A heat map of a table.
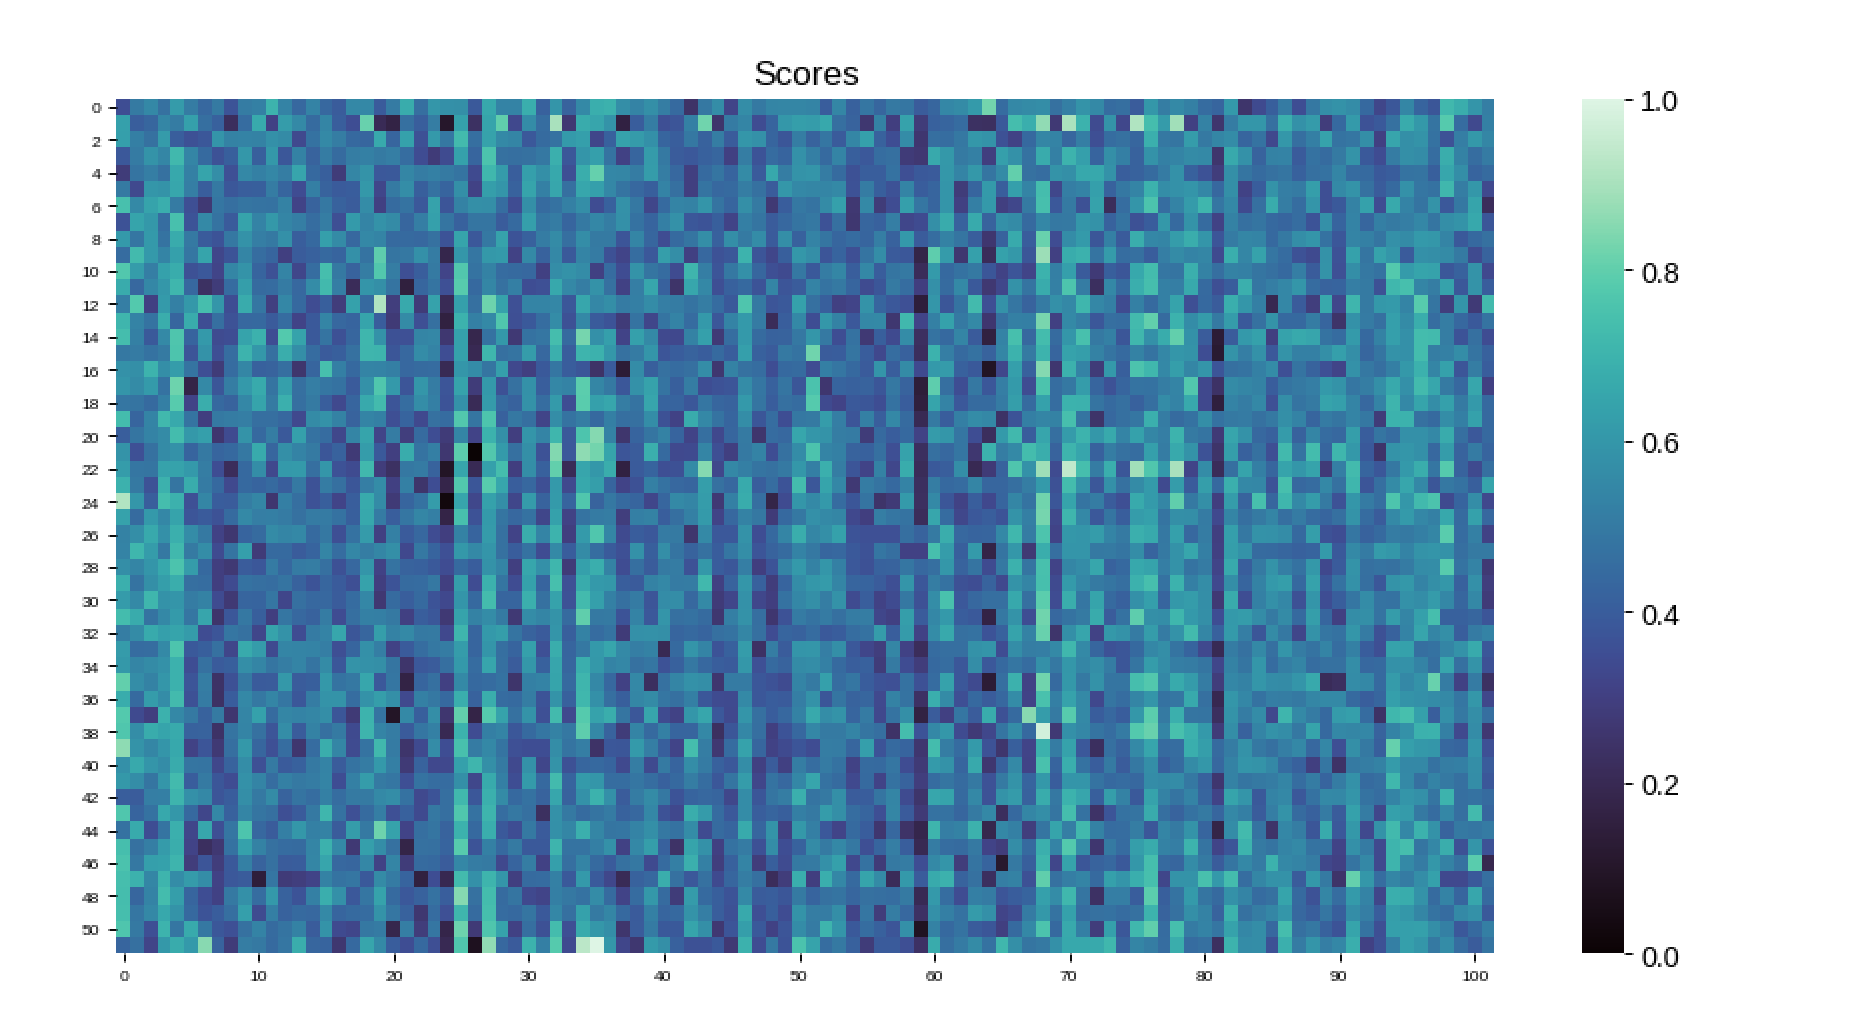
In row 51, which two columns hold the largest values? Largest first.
35, 34
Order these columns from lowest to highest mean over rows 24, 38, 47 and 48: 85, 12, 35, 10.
10, 12, 35, 85
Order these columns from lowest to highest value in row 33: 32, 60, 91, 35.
60, 91, 35, 32
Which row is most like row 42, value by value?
3
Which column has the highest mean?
68
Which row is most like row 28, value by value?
26
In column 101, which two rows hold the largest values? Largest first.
12, 23
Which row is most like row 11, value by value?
45
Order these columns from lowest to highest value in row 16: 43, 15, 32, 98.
32, 43, 98, 15
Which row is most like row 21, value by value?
37
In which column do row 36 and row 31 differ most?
72
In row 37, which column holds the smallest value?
20
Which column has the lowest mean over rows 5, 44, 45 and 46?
59
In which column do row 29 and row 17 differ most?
19
